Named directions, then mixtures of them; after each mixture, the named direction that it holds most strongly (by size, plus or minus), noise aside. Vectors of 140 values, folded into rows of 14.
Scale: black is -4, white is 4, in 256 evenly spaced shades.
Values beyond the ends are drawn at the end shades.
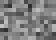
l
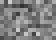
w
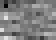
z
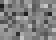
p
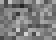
w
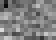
z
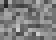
w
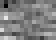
z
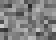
l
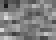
z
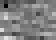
z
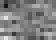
z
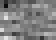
z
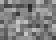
w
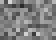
w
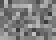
w
